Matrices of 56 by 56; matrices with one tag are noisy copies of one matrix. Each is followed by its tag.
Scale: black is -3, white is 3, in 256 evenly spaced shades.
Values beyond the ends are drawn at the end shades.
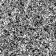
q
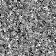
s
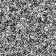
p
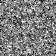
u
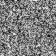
s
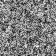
p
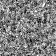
p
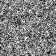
u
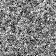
p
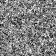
u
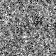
q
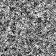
p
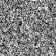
s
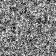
p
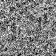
p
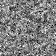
p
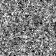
q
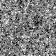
q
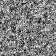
p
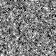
s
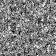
p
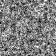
p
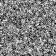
u
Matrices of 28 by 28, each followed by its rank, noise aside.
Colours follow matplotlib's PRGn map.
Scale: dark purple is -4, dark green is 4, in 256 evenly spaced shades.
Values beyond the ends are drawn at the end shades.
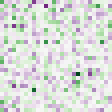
eight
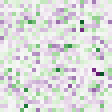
eight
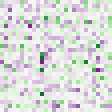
eight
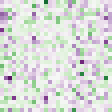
seven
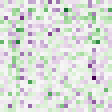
six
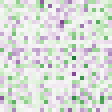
six
